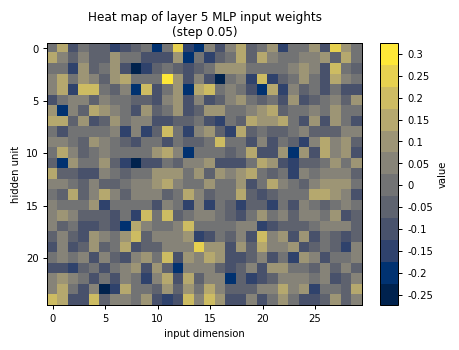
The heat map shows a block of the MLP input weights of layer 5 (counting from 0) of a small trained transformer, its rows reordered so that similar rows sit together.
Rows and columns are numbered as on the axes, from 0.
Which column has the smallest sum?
17
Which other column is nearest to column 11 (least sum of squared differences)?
24
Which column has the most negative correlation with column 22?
12
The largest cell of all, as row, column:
3, 11
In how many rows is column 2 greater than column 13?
12
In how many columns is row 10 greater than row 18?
13
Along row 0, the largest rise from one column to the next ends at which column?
27
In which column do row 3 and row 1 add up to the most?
20
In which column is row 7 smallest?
16
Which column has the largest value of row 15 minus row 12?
4
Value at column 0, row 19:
-0.1
